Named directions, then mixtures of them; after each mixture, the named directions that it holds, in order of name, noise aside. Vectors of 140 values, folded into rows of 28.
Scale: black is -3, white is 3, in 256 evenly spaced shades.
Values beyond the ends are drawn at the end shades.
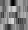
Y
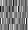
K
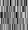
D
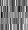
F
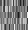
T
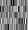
K, Y.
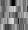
Y.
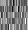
F, K.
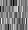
K, Y.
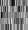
F, Y.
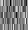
D, K.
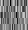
D.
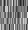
T.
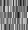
T.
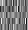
K.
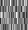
D.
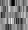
F, Y.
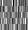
K, T.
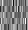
K, T.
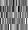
F, K.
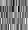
F, K.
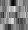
Y.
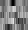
Y.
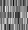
T, Y.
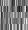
F.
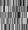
T.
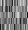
T.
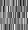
D, T.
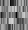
D, Y.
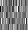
K.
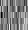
D, F.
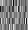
K.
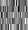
F, K.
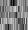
K, Y.
